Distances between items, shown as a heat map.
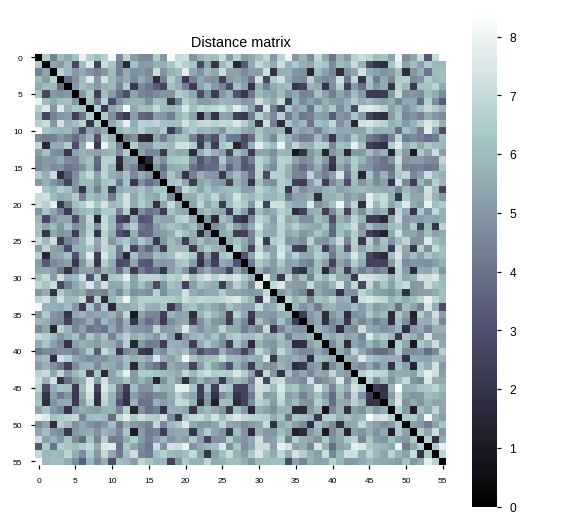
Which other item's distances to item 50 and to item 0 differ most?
41
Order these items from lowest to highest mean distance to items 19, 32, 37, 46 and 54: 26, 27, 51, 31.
27, 51, 26, 31
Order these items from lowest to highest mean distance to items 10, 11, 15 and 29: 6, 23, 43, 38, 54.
6, 23, 54, 38, 43
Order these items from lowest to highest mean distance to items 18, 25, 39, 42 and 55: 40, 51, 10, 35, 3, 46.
51, 35, 10, 3, 46, 40
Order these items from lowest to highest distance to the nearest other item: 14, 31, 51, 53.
51, 14, 31, 53
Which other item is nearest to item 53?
0
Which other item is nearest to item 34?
10
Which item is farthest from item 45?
49
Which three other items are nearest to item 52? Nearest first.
54, 23, 6
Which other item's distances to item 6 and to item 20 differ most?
18
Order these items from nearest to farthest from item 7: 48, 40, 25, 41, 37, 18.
37, 41, 48, 18, 40, 25
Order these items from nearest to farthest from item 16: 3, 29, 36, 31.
3, 31, 29, 36
